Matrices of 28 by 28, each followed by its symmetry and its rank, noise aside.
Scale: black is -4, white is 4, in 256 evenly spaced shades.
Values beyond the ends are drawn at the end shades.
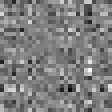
antisymmetric, rank two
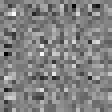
no symmetry, rank four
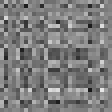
no symmetry, rank two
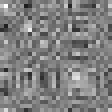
symmetric, rank two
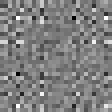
symmetric, rank two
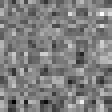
antisymmetric, rank two
